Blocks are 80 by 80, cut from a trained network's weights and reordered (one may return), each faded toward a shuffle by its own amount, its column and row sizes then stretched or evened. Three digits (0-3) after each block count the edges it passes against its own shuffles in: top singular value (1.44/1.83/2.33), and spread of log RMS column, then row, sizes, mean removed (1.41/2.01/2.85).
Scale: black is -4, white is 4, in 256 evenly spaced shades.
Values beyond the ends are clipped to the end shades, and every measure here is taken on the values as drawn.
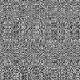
3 2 3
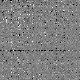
1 2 2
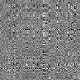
2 2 1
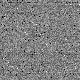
0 0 0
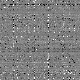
1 1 2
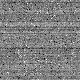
2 0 0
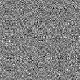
2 0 1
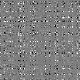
1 3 3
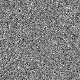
0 1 0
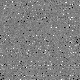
0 0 2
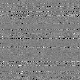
1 1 3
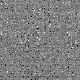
0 2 0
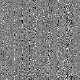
1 3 0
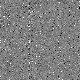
0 1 0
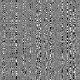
2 3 0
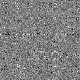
1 0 1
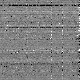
3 1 2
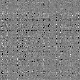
1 2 2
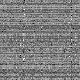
3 1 0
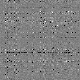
1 2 2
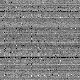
3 0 2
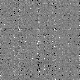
0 2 1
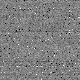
0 0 1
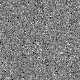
0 1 0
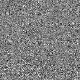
0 1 2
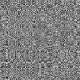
3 1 2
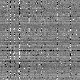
2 2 1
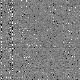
1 2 0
